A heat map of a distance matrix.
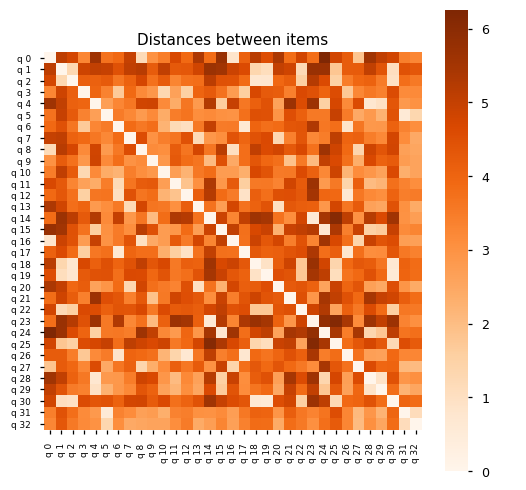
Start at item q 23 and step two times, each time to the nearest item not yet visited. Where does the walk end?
q 9
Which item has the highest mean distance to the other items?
q 23
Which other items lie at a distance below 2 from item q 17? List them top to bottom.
q 3, q 6, q 11, q 12, q 26
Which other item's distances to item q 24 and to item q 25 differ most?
q 15
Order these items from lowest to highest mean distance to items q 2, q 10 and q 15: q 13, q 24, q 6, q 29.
q 29, q 24, q 6, q 13
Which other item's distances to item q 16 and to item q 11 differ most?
q 0
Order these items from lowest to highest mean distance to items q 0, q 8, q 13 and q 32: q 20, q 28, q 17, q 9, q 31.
q 31, q 9, q 20, q 17, q 28
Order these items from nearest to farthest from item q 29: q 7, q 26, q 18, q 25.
q 26, q 7, q 18, q 25
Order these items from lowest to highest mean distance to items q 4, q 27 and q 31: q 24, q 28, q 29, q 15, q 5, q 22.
q 5, q 29, q 28, q 15, q 24, q 22
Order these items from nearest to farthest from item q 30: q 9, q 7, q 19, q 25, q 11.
q 19, q 25, q 11, q 9, q 7
